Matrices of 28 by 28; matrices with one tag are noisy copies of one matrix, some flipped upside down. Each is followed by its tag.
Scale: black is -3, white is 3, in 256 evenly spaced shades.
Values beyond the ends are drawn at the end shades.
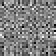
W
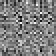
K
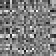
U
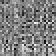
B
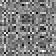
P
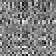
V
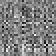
B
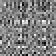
V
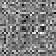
P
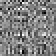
V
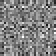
W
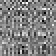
V
